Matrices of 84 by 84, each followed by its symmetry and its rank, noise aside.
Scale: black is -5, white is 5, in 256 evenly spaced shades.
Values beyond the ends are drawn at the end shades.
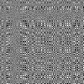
antisymmetric, rank two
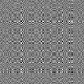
symmetric, rank two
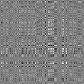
no symmetry, rank two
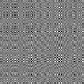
symmetric, rank two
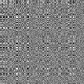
no symmetry, rank two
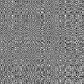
no symmetry, rank four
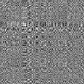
symmetric, rank four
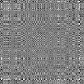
symmetric, rank three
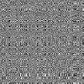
no symmetry, rank four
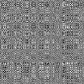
no symmetry, rank three
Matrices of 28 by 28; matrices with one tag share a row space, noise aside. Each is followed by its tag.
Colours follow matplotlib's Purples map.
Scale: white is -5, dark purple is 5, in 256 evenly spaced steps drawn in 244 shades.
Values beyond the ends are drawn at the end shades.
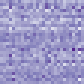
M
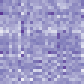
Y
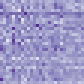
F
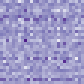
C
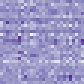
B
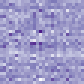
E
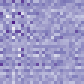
F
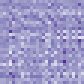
M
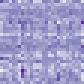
Y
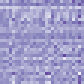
M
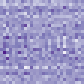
C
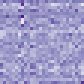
B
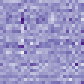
B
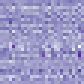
M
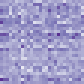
Y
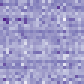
C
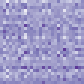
C
